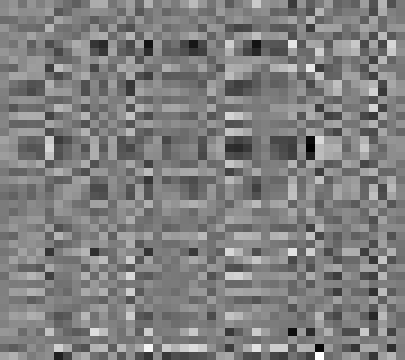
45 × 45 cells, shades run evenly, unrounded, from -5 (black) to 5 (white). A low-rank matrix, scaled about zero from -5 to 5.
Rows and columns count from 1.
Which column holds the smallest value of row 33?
42
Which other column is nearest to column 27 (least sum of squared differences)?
5
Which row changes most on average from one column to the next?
6
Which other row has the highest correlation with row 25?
24
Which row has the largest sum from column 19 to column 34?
44
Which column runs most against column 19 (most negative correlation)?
36
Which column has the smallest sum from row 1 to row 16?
17
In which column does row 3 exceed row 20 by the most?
35
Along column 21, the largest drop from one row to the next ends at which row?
45
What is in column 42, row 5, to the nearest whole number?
-2
